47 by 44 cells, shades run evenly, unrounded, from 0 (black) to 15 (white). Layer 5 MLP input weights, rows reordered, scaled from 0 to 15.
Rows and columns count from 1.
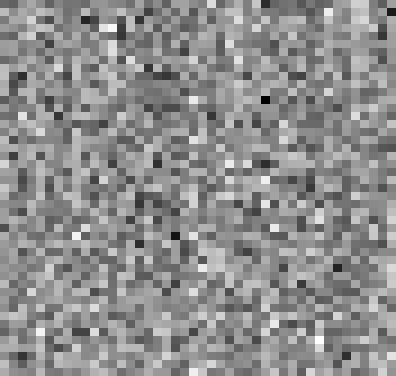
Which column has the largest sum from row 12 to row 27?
9
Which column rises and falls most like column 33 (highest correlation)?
35
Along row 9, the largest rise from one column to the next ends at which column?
18
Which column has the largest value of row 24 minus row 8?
1
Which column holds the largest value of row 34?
23
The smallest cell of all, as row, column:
13, 30
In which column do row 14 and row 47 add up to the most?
22
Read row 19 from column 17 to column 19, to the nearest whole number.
12 10 7
